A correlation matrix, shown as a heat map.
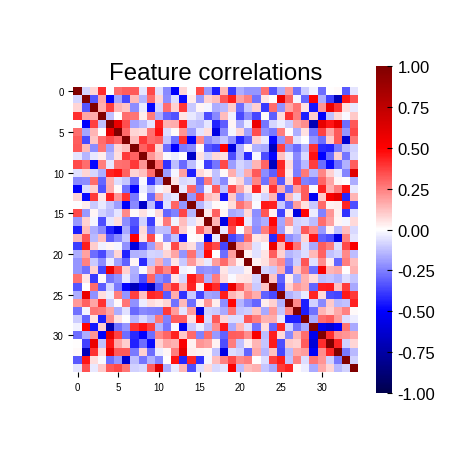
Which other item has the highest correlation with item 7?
18
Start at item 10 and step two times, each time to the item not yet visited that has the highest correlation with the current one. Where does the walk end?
19
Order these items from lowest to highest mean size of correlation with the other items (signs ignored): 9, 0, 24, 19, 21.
21, 0, 19, 9, 24
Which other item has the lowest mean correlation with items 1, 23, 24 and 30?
8
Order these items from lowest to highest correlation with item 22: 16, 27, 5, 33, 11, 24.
16, 24, 33, 27, 11, 5
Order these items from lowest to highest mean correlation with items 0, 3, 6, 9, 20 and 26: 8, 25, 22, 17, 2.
17, 22, 2, 25, 8
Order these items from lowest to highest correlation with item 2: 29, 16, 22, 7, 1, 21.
29, 1, 7, 21, 16, 22
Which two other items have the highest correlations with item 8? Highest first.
29, 6
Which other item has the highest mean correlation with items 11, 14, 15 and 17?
24
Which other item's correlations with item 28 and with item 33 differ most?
15
